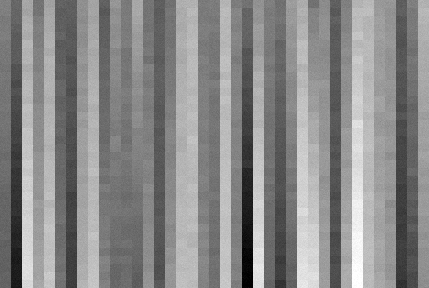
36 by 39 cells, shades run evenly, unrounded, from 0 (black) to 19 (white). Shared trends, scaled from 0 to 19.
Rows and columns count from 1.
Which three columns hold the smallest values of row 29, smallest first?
23, 2, 37
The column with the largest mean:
33
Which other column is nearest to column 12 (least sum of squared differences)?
20
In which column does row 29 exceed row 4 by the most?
29
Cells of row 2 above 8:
31
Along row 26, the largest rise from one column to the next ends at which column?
24
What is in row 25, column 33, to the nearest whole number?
17
